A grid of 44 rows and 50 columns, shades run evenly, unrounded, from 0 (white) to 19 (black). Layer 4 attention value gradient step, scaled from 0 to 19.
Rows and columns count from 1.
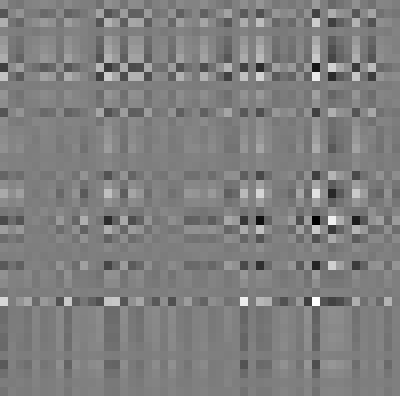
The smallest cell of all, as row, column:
34, 40
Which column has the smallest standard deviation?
32
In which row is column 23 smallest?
9
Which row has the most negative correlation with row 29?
24
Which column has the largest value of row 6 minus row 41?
42
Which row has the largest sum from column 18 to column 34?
25
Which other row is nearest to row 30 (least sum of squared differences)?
20
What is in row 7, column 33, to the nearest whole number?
5
